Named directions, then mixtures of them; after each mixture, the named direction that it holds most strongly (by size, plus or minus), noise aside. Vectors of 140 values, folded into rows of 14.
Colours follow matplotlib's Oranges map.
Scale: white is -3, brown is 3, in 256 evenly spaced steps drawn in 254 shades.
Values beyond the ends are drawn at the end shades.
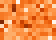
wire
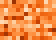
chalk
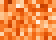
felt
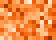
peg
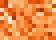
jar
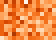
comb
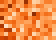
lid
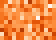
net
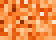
comb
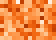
peg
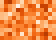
felt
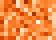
lid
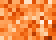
peg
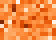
wire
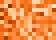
jar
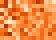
jar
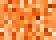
net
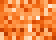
net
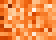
lid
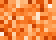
net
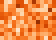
felt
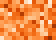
peg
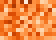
comb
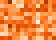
chalk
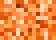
felt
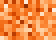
comb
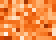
chalk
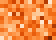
peg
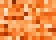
chalk
